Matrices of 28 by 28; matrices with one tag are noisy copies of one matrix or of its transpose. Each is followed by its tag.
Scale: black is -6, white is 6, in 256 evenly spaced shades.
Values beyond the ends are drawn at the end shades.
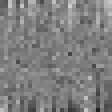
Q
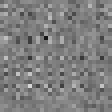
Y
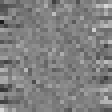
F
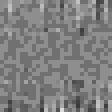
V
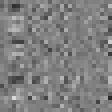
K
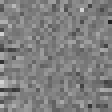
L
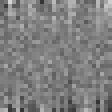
Q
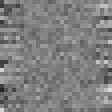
F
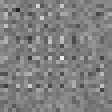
Y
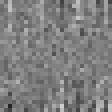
V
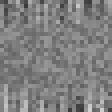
F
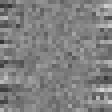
F
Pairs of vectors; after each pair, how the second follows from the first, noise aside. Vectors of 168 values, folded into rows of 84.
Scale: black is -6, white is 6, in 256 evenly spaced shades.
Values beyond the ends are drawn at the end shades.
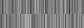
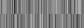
shuffled.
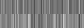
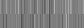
reversed, partly zeroed.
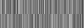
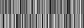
wrapped around, negated, scaled up.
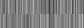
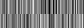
scaled up.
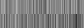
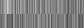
reversed, negated.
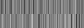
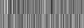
reversed, negated.
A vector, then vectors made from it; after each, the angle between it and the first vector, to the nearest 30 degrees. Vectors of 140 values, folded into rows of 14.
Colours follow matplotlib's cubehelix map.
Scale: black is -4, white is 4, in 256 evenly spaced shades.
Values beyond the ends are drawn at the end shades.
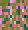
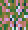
120 degrees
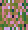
90 degrees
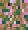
30 degrees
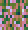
30 degrees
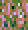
90 degrees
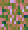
30 degrees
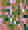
30 degrees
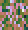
30 degrees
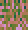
60 degrees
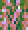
120 degrees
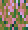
90 degrees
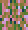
150 degrees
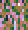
60 degrees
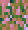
150 degrees
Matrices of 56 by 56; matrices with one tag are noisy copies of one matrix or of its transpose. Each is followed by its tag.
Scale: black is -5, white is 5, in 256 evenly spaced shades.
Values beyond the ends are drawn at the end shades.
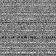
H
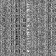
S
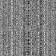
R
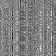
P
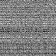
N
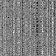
H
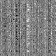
S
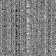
S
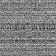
R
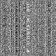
S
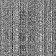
P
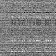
P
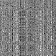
P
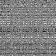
N
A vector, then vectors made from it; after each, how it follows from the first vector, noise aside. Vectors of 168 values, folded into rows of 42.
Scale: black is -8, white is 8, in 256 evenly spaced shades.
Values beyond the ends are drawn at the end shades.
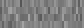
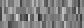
scaled up.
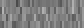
reversed, negated.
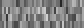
reversed, negated, scaled up.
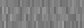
reversed, negated, shrunk.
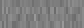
reversed, negated, shrunk.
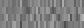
wrapped around, negated.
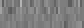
negated, partly zeroed.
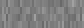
reversed, negated, shrunk.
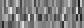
scaled up.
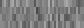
wrapped around, negated.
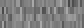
reversed.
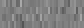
negated, partly zeroed.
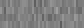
wrapped around, shrunk.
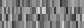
reversed, negated, scaled up.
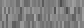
reversed, negated.
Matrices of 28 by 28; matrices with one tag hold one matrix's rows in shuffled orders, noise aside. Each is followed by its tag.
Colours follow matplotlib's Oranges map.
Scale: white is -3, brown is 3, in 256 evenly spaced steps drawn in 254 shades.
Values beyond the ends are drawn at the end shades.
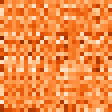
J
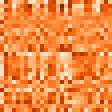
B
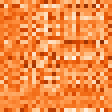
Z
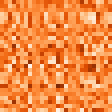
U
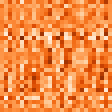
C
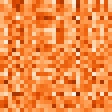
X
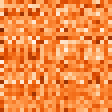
J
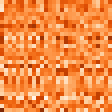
J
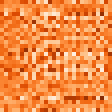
Z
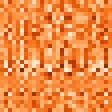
C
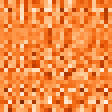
C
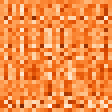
C
